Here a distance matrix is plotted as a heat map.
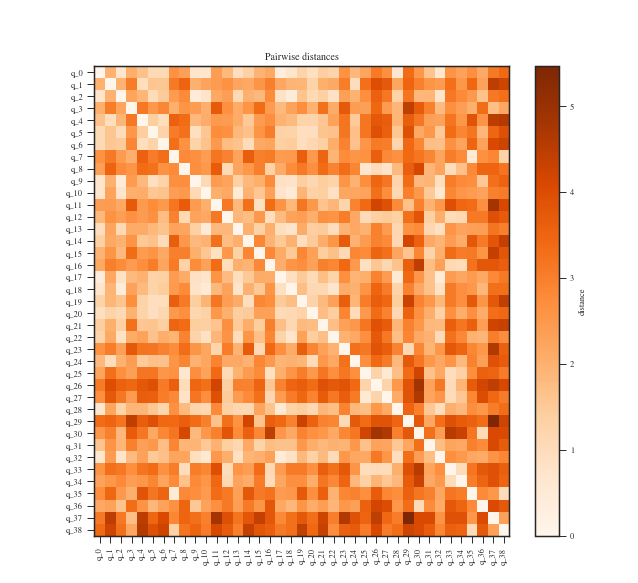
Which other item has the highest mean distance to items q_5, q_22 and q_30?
q_26
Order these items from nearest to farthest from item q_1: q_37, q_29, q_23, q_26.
q_23, q_29, q_26, q_37
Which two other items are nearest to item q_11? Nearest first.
q_15, q_23
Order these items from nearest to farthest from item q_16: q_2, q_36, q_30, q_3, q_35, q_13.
q_13, q_3, q_2, q_35, q_36, q_30
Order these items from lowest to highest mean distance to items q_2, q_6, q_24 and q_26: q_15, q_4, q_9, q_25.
q_9, q_4, q_25, q_15
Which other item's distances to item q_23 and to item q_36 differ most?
q_29
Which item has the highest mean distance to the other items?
q_37
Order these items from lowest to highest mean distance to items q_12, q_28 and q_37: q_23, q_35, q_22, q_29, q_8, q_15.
q_8, q_22, q_35, q_15, q_23, q_29
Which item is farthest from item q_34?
q_30
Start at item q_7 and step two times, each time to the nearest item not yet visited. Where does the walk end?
q_38
